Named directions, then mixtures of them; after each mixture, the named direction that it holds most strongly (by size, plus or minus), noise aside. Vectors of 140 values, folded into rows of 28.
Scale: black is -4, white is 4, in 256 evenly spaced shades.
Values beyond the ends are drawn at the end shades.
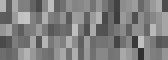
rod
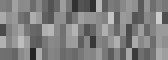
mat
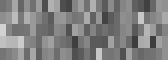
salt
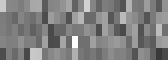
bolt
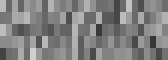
bolt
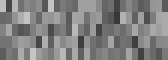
rod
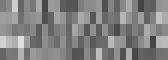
salt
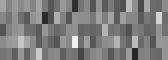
mat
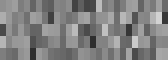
mat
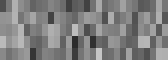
mat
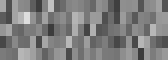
rod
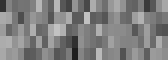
rod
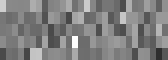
bolt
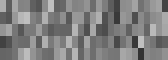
rod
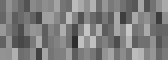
mat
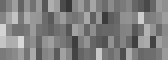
salt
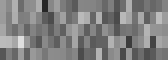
salt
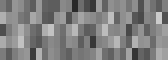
mat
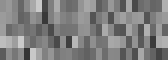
bolt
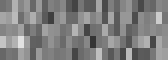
mat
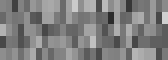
mat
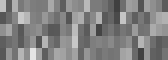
rod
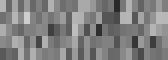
rod
